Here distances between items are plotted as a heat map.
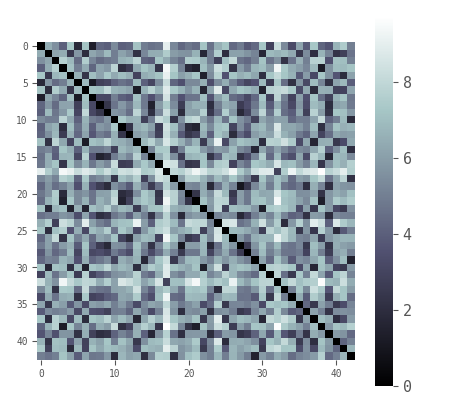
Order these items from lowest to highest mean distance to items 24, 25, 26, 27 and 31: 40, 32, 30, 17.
40, 30, 32, 17
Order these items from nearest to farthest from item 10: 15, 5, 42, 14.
42, 14, 5, 15
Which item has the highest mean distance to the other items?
17
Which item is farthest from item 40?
24
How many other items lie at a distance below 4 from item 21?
7
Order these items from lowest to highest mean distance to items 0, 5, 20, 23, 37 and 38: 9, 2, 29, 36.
36, 9, 29, 2
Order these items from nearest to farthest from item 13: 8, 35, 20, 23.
35, 20, 23, 8
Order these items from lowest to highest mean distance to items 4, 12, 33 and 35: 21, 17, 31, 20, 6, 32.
6, 20, 21, 31, 32, 17
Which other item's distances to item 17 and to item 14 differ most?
29
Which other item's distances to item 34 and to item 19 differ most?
27
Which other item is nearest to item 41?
4
